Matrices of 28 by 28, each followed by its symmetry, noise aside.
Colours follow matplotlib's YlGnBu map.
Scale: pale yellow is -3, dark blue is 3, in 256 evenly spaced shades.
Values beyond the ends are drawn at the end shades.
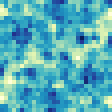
same after a half turn.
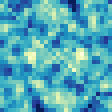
same after a half turn.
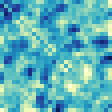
symmetric.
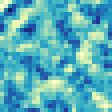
symmetric.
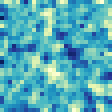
antisymmetric.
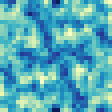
same after a half turn.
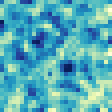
symmetric.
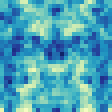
mirrored left to right.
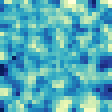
antisymmetric.
